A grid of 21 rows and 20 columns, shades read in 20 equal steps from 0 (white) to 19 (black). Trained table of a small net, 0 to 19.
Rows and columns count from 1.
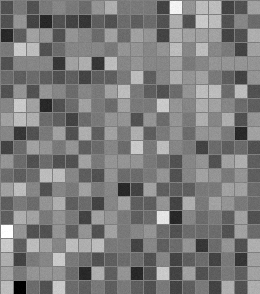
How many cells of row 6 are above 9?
14
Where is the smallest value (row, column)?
17, 1
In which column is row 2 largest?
4
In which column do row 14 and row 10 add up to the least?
7
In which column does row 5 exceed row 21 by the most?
5
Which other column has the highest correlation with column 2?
12
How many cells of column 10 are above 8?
14
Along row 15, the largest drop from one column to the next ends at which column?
15
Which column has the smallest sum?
16
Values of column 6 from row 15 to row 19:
12 10 12 5 10
